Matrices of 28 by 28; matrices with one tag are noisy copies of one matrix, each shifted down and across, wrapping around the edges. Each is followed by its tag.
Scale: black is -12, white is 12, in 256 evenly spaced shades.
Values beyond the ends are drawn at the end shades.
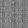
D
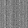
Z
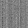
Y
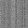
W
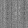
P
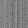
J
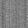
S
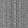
J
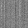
Y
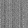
D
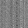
S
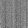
P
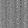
S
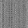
W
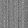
Y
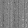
P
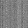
W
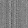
J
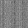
D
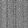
W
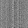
J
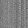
J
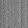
Z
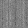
P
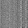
J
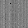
Z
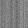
S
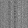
S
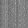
D
